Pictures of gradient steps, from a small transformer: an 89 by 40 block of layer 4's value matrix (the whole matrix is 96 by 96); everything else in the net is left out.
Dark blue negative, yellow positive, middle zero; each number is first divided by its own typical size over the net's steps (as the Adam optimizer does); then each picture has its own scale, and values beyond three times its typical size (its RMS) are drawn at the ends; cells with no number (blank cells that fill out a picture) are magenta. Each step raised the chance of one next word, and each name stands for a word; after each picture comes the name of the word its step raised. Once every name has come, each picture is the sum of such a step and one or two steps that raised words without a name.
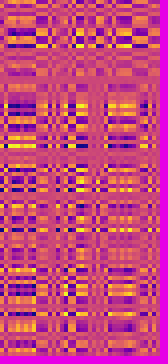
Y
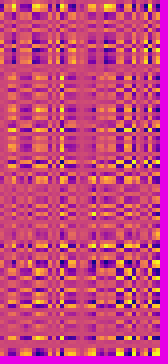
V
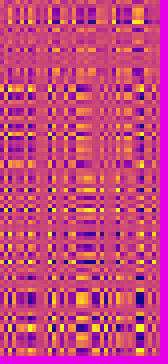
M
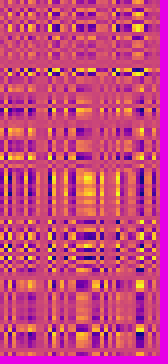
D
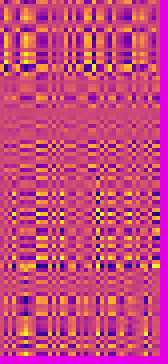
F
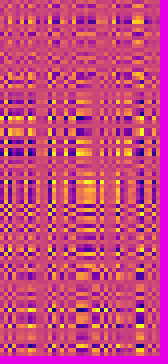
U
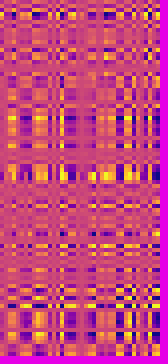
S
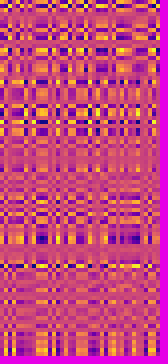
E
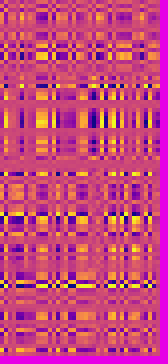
S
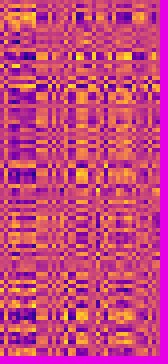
S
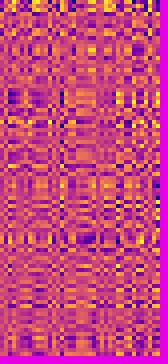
E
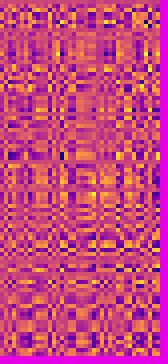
D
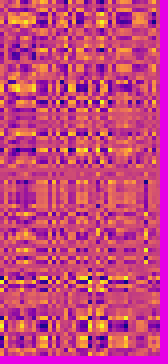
M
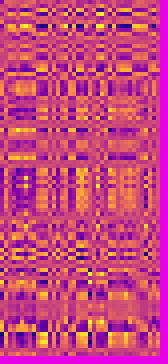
D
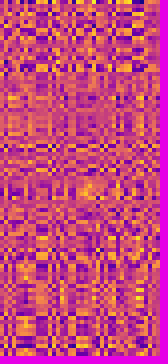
F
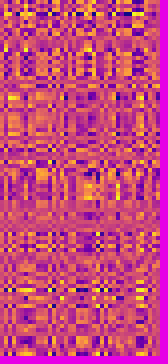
S
